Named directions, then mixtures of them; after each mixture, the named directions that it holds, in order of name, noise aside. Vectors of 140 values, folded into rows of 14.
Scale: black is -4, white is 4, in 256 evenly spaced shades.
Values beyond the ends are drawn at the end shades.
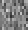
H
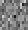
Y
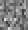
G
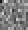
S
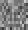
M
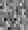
G.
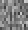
H, M.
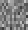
M.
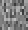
G, H.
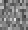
G, S.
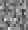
G.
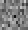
G, Y.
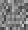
M.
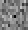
G, Y.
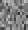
M, S.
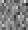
M, Y.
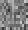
M.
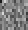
H, S.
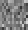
M.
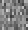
H.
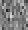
H.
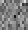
M, Y.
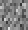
G, Y.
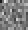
S.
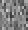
H.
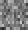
G, M.
